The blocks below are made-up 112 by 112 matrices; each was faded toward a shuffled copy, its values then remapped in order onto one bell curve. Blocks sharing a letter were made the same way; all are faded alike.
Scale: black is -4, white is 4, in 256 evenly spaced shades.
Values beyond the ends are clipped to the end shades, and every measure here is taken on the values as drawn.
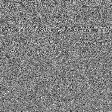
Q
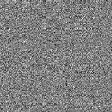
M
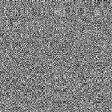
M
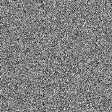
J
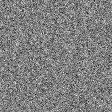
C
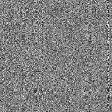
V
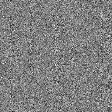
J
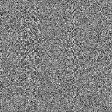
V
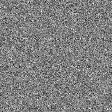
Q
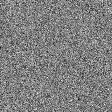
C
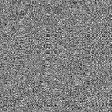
M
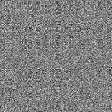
M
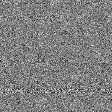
Q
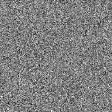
J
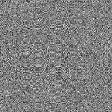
M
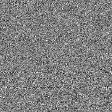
Q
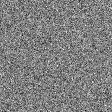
C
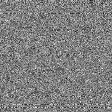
Q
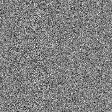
J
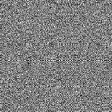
M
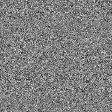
Q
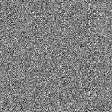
V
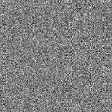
V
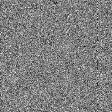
J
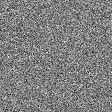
C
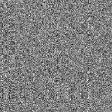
V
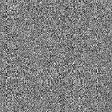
V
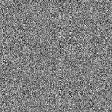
V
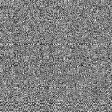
M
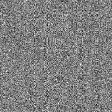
V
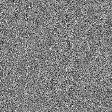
J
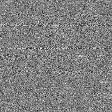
Q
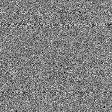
Q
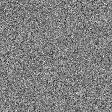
C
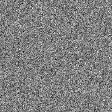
J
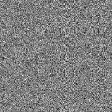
V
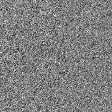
J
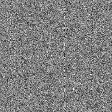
J
